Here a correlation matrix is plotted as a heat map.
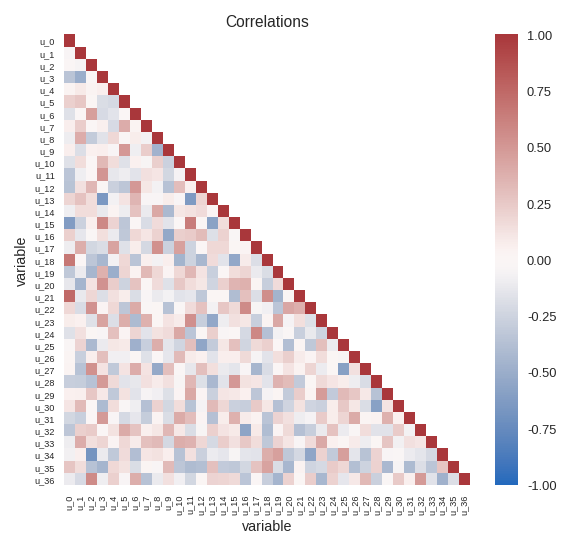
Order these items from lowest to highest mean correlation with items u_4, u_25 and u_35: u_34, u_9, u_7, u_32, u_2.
u_2, u_7, u_32, u_9, u_34
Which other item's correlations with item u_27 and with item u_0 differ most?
u_18
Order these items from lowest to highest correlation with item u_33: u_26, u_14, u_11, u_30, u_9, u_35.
u_35, u_9, u_30, u_26, u_14, u_11
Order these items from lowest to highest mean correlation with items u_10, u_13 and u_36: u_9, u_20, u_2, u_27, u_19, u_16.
u_19, u_16, u_9, u_20, u_27, u_2
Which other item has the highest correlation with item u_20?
u_3
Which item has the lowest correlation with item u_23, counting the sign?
u_13
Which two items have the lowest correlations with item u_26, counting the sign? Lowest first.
u_35, u_1
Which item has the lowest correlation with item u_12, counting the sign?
u_25
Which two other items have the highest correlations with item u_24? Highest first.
u_17, u_10
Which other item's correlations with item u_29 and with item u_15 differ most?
u_28
